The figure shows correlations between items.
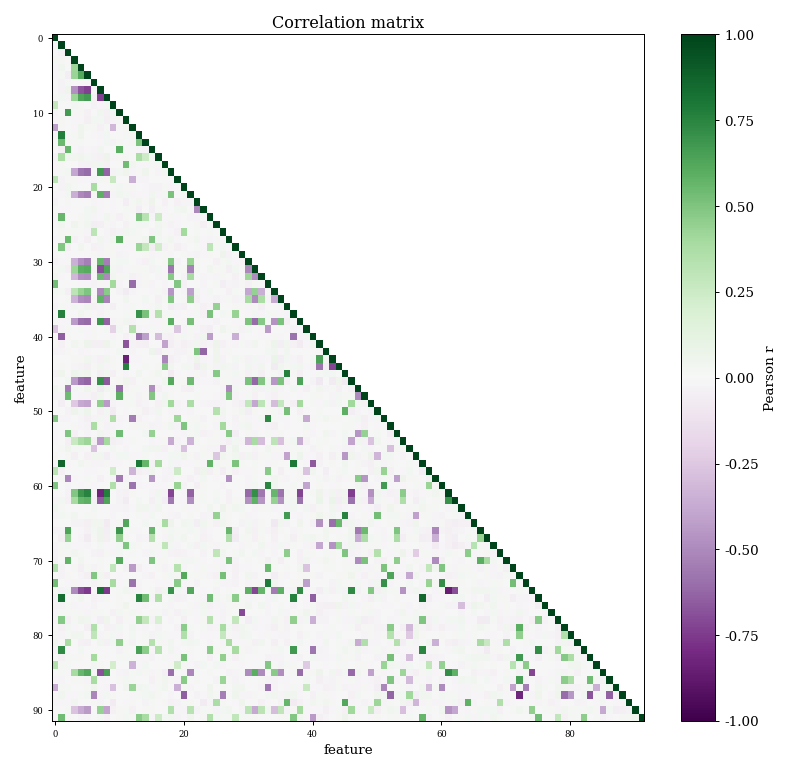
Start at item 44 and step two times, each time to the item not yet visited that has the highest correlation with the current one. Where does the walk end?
65
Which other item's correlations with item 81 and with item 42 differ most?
23
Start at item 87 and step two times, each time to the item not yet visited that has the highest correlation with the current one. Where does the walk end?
39
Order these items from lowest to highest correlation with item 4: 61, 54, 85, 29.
29, 54, 85, 61
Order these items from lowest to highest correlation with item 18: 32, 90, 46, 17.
17, 90, 32, 46
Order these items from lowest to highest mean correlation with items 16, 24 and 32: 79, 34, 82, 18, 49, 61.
61, 34, 79, 49, 18, 82
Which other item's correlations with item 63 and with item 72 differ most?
88
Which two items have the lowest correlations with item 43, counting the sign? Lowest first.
11, 44
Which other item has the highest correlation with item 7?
74
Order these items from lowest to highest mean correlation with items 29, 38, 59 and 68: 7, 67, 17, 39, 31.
31, 67, 39, 17, 7
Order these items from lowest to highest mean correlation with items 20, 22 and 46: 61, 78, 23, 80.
61, 23, 78, 80
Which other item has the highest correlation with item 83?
72
